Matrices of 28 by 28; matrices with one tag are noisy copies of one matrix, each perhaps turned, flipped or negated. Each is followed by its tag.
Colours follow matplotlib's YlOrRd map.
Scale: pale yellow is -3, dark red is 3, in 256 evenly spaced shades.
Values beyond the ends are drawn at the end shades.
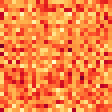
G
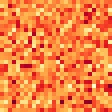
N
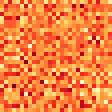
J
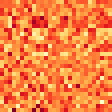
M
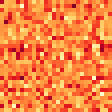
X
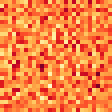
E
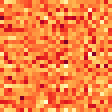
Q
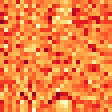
X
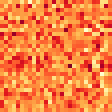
X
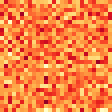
Q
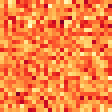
N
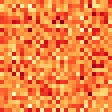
J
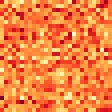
G
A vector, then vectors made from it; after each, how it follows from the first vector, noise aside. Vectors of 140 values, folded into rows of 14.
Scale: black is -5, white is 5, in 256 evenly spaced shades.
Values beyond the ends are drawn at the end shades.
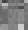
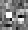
wrapped around, scaled up.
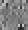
sign-scrambled.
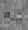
wrapped around, negated, shrunk.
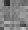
reversed, negated.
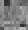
reversed, negated.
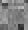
negated.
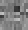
wrapped around, negated.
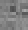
wrapped around, negated, shrunk.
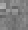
wrapped around, shrunk.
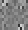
sign-scrambled.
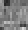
reversed, negated.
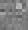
wrapped around, shrunk.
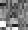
wrapped around, scaled up.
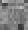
negated.
